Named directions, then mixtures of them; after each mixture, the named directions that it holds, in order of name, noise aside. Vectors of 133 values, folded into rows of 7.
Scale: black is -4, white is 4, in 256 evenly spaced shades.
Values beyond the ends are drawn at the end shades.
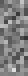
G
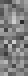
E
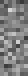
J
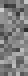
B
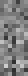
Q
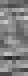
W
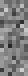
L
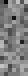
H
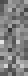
H, Q.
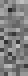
J.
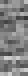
W.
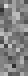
B, E.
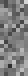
B, H, L.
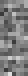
L, Q, W.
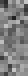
B, G, H.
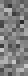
B, J, L.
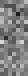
B, G, Q.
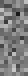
B, G.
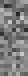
B, G.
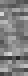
W.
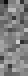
H, J.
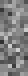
B, E.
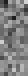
B, G, H.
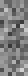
L.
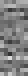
J, W.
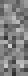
E, Q.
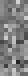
Q.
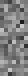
E, L.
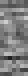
W.
